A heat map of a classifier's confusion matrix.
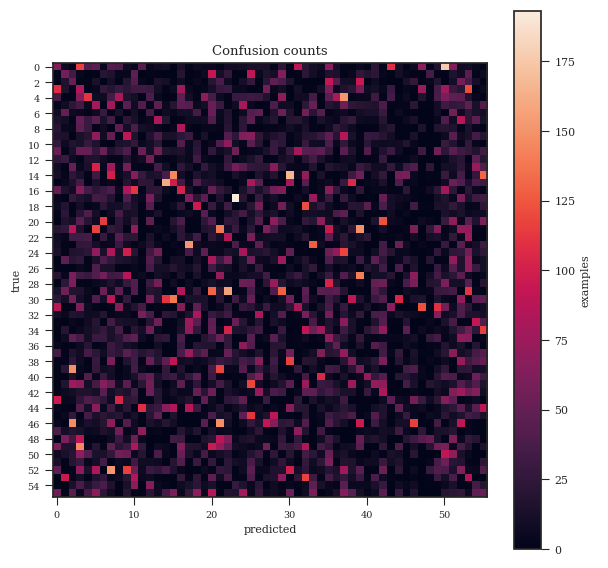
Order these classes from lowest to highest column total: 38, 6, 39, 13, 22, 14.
14, 38, 13, 6, 39, 22
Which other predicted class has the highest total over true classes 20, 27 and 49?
3
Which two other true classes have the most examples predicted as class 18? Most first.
32, 55
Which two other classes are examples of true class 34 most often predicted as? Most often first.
55, 22
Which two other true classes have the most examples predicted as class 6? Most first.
20, 41
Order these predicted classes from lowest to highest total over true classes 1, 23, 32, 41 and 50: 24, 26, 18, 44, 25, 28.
24, 28, 44, 18, 26, 25
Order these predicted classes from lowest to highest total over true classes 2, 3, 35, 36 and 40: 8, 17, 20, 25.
17, 8, 20, 25
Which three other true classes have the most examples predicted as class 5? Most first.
21, 13, 52
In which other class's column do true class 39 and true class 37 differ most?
2
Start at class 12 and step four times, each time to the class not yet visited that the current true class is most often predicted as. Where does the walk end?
53
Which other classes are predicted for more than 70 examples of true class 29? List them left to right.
16, 20, 22, 53
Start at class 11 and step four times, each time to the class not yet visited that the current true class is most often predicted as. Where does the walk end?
16
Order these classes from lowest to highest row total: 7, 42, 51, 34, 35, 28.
51, 7, 35, 28, 42, 34
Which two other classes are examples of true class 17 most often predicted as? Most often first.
23, 33
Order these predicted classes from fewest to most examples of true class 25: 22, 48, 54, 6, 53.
54, 48, 6, 22, 53
